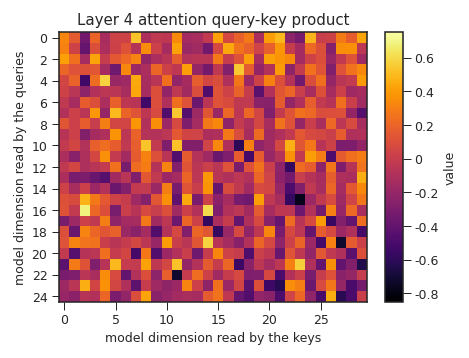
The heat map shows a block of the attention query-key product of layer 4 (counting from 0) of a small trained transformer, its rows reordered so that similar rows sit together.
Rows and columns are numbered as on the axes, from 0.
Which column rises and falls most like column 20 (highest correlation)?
0
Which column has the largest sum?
4
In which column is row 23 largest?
2
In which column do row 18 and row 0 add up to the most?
20
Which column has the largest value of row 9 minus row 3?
5
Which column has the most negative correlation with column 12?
11
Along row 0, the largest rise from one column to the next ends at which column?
24
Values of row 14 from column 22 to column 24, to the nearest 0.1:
-0.5 -0.3 0
